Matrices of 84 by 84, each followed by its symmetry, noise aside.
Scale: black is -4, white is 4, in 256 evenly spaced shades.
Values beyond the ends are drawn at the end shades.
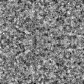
mirrored top to bottom.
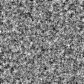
antisymmetric.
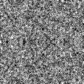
mirrored top to bottom.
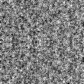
mirrored top to bottom.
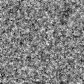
no symmetry.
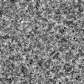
symmetric.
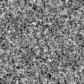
same after a half turn.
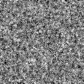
no symmetry.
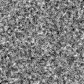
symmetric.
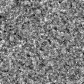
symmetric.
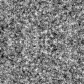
mirrored top to bottom.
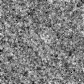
symmetric across the other diagonal.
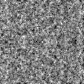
mirrored top to bottom.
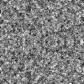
mirrored top to bottom.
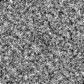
symmetric across the other diagonal.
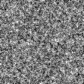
same after a half turn.
